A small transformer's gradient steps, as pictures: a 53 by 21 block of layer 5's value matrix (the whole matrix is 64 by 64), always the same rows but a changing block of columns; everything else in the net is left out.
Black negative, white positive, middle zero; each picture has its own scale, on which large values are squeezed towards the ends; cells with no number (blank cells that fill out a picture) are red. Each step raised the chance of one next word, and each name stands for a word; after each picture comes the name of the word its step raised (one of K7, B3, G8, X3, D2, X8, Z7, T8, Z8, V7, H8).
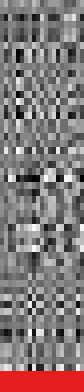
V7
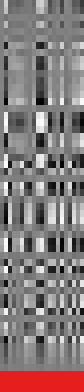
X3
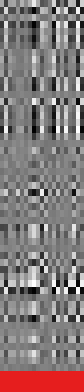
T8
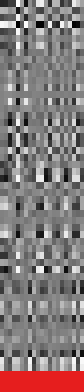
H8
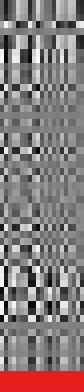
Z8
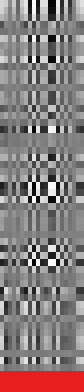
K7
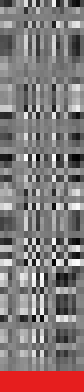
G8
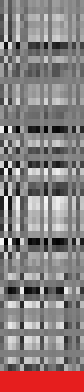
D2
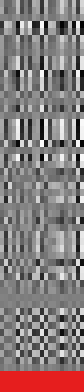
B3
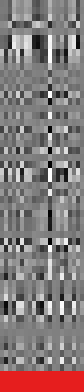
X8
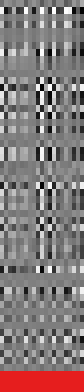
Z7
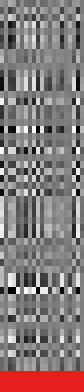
T8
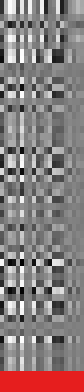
Z8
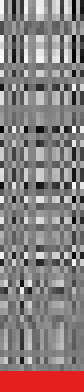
K7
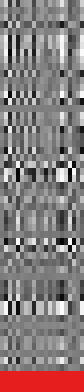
X8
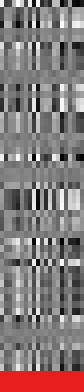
G8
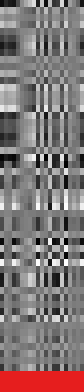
G8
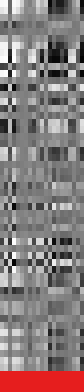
K7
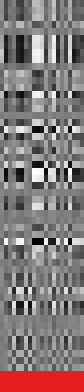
X8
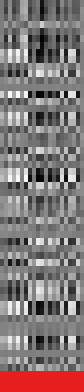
X8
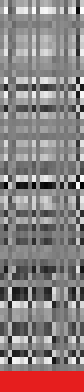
Z7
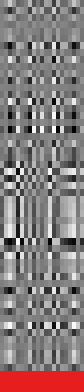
D2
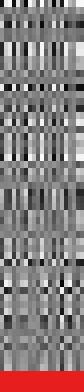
G8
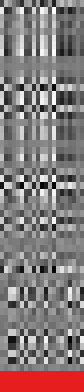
Z7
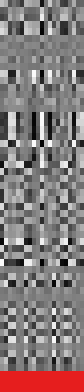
B3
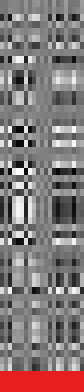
V7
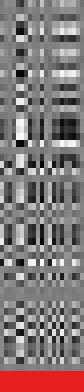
B3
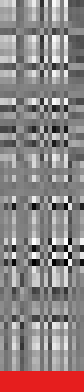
K7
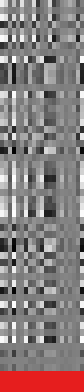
V7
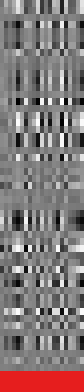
X3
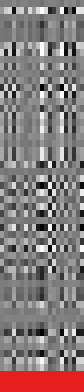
Z7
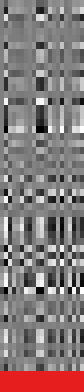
T8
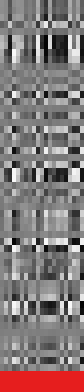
X8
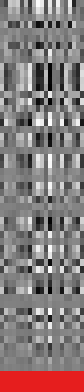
X3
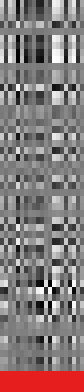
Z8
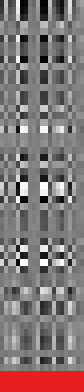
K7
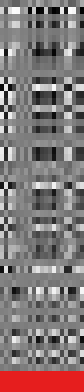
Z7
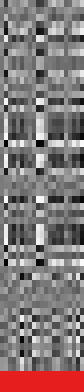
B3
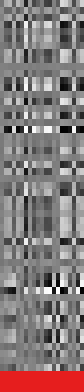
T8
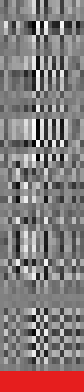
B3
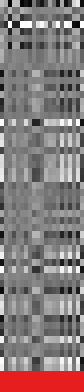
H8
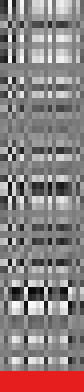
Z8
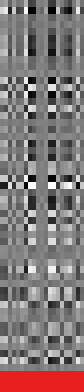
Z7
